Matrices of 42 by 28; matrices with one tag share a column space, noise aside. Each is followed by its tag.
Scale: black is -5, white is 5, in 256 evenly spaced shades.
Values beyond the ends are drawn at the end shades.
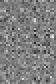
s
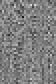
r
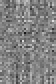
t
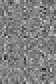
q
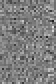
q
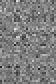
s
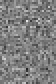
q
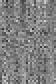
t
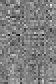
r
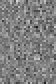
q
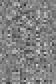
r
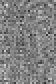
r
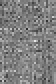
t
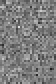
q
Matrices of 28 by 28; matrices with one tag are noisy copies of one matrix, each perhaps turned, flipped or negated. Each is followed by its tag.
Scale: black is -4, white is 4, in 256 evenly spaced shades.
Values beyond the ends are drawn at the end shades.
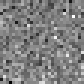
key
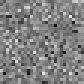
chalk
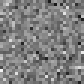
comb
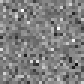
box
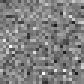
chalk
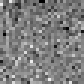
key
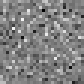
chalk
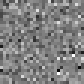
comb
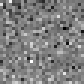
key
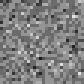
chalk
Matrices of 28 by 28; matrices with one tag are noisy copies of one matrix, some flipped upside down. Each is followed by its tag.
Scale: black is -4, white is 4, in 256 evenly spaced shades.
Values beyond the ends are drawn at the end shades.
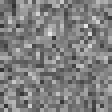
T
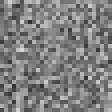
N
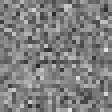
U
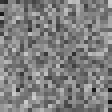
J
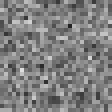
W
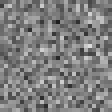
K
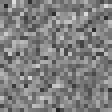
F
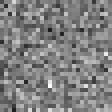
T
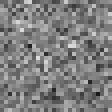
W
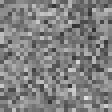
F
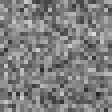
W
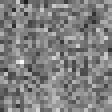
N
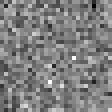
T
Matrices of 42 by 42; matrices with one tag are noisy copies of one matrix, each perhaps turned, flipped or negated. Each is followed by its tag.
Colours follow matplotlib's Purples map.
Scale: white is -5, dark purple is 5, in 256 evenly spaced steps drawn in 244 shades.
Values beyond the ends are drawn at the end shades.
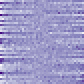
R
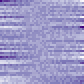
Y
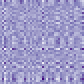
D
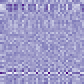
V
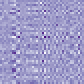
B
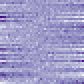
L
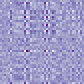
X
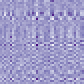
B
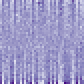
R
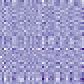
D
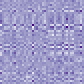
X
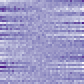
L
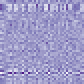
V
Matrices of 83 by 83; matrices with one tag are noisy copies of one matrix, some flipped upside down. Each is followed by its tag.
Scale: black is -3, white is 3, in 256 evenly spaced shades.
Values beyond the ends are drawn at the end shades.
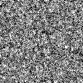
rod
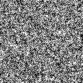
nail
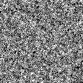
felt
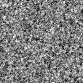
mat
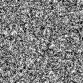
rod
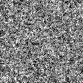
mat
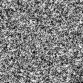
felt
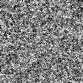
felt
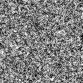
nail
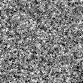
felt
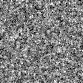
nail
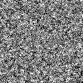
felt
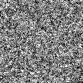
felt
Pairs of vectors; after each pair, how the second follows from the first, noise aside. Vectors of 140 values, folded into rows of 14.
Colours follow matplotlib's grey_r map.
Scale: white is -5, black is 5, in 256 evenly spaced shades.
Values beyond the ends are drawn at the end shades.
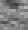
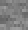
wrapped around, shrunk.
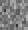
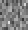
wrapped around, negated.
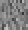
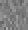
reversed, negated, shrunk.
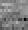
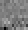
wrapped around, partly zeroed.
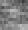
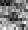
reversed, negated, scaled up.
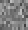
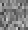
reversed.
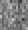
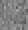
wrapped around, shrunk.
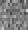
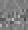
wrapped around, partly zeroed.
